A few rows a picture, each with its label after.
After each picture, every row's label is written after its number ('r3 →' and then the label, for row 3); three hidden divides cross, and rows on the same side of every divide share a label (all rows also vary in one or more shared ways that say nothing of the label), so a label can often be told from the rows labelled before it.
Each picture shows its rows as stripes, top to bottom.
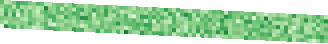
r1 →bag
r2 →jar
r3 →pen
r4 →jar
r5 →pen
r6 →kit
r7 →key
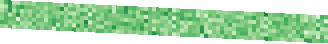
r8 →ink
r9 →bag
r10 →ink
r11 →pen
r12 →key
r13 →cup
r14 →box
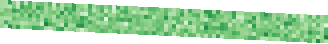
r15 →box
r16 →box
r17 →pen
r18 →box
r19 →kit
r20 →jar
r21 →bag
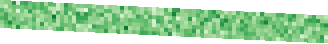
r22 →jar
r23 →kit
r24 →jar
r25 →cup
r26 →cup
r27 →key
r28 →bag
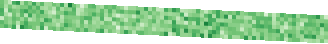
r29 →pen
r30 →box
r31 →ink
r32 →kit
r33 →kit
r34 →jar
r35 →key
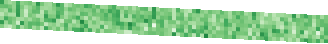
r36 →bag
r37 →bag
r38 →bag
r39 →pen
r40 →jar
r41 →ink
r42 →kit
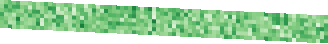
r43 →kit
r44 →cup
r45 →jar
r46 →bag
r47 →bag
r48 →box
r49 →jar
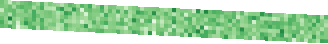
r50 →kit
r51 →bag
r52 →jar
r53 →kit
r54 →key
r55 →jar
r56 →jar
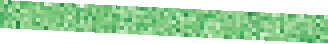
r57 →bag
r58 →jar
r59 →pen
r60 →key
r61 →cup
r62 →bag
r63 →jar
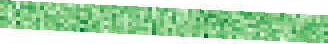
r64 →cup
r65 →jar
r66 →kit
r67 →pen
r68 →ink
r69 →bag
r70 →box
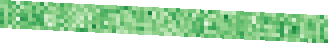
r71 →key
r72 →kit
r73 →jar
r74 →key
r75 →ink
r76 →key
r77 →jar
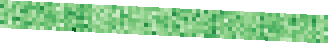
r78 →kit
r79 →jar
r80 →ink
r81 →jar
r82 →pen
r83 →jar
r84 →box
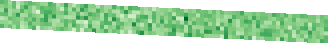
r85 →jar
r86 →ink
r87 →cup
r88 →cup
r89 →kit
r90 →kit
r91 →cup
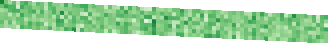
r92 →ink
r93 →key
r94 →pen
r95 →ink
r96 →bag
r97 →bag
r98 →box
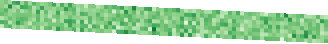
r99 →pen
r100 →ink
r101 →box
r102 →kit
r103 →box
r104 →key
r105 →box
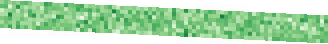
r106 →jar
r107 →pen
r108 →kit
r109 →bag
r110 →key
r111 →cup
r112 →ink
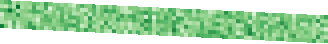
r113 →jar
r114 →pen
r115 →ink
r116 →pen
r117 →cup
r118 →pen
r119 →jar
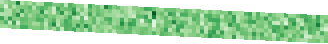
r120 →pen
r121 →box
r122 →bag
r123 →kit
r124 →ink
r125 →cup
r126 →box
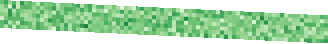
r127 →cup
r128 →kit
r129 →ink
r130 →bag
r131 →bag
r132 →ink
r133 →box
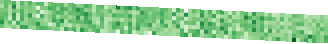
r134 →bag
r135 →cup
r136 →bag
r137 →cup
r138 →pen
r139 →box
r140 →ink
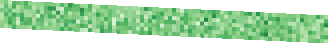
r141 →pen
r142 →jar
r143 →ink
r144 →cup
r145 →box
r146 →ink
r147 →pen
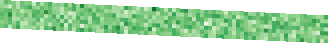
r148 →ink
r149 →kit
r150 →jar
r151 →key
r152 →ink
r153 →pen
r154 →pen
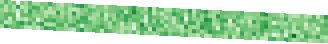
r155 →jar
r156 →kit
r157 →box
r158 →ink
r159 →cup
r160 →bag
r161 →cup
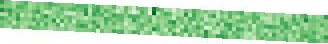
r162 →key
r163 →key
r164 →key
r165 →kit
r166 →cup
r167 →ink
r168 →kit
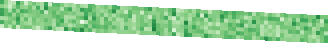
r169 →pen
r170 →kit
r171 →key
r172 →key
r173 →bag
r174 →key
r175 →jar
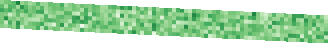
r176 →bag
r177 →key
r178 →ink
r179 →pen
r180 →key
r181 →bag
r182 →kit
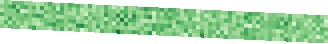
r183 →pen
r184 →cup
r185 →pen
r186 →ink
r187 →bag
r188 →cup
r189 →pen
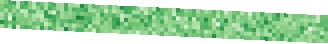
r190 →ink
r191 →ink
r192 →kit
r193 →cup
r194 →pen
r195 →key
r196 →jar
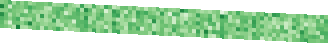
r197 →ink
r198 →pen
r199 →bag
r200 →key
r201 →cup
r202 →kit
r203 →bag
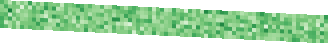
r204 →kit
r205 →jar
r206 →ink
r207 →pen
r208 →jar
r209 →box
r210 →key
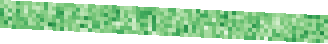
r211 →kit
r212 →pen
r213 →bag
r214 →bag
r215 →key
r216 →key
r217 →pen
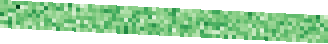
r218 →pen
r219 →pen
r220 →jar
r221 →kit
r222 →box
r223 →key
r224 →box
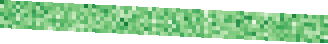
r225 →key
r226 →cup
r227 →jar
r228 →jar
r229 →key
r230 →pen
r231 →ink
